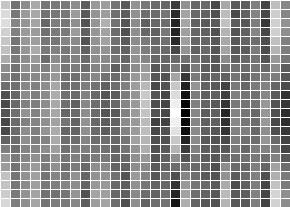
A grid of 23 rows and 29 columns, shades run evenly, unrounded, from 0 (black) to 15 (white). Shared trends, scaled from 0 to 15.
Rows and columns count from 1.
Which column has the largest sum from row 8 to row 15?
18
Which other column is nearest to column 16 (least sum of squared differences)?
17
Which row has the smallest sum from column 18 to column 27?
23
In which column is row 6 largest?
1
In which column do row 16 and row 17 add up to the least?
19
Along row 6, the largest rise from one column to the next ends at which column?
28
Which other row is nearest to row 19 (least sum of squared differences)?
7
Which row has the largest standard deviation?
13
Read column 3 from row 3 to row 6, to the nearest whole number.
9 9 9 9
